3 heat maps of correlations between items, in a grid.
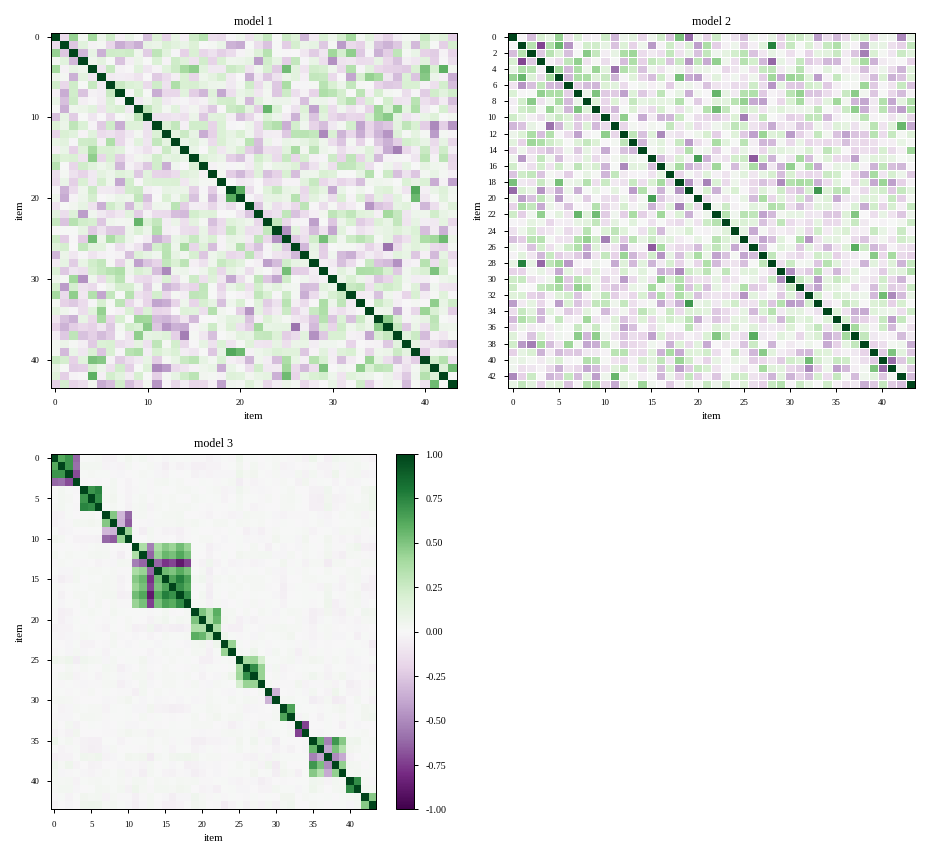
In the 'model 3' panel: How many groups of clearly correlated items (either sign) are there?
13
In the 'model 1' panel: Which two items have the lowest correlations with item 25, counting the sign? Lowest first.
24, 11
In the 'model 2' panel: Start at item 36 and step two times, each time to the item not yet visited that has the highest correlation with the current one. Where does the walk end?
26
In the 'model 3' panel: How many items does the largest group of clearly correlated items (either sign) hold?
8
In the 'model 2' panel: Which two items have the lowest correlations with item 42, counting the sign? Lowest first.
0, 9
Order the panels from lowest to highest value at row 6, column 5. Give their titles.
model 2, model 1, model 3
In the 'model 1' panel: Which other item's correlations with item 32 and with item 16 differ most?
2
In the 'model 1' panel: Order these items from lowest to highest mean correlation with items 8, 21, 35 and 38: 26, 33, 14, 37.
14, 26, 33, 37
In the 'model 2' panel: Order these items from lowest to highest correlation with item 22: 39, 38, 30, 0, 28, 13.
28, 39, 38, 30, 0, 13
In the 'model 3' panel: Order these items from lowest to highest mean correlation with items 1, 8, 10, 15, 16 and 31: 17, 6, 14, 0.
6, 0, 14, 17
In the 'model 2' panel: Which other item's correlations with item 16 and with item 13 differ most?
12
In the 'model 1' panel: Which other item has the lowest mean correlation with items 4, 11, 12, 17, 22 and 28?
35
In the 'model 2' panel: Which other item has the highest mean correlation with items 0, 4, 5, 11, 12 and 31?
18
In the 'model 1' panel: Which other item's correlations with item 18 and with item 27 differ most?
8
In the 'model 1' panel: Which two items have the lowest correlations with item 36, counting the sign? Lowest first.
26, 12
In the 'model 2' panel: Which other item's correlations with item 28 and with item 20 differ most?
1
